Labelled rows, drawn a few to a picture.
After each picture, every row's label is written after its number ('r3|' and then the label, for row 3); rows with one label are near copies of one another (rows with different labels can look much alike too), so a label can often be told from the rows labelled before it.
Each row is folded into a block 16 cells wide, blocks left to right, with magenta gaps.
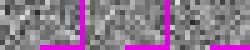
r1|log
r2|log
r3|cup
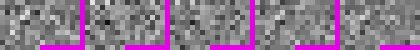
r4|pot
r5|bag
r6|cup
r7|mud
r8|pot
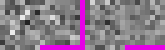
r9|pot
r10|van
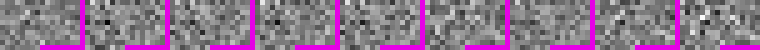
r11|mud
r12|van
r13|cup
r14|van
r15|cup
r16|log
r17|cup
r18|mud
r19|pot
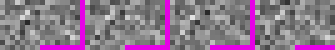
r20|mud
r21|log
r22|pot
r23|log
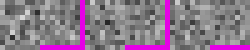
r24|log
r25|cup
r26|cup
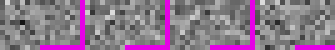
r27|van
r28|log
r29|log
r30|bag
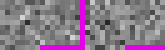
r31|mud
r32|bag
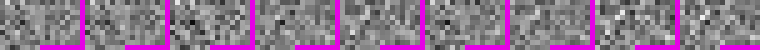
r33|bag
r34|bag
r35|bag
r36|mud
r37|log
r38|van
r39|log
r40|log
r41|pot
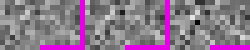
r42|log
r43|log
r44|mud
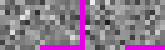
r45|pot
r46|cup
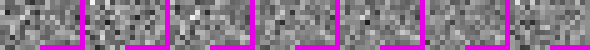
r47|log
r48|cup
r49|log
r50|pot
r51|mud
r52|mud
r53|bag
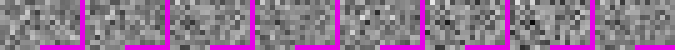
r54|log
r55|log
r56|bag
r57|cup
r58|pot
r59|bag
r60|bag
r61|van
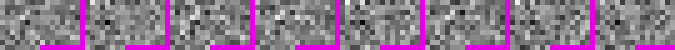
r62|mud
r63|van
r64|pot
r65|pot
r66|van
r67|log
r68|cup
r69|bag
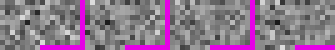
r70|mud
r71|bag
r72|bag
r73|van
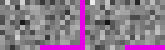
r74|cup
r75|van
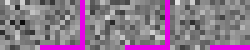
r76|bag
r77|mud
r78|van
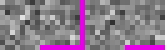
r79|log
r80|mud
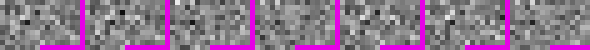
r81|pot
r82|pot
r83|van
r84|cup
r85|pot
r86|mud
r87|cup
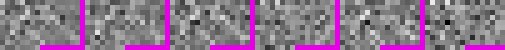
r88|pot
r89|log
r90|pot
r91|cup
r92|mud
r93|cup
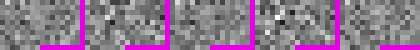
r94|cup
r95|mud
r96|van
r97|pot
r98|bag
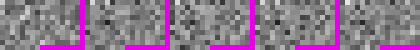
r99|log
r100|van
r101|bag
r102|cup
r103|van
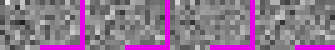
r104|van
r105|log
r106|van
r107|mud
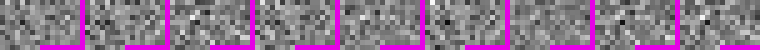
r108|cup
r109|bag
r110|mud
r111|bag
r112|log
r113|bag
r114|mud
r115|mud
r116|mud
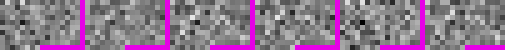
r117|cup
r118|mud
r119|pot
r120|pot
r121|bag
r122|log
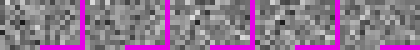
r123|bag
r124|cup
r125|mud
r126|mud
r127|pot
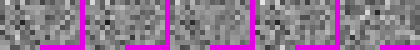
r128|bag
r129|cup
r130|bag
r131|van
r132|log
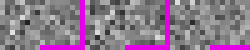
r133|pot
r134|log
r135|cup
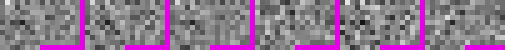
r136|van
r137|bag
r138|van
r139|log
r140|cup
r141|mud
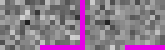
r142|mud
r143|van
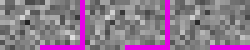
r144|mud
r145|pot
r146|mud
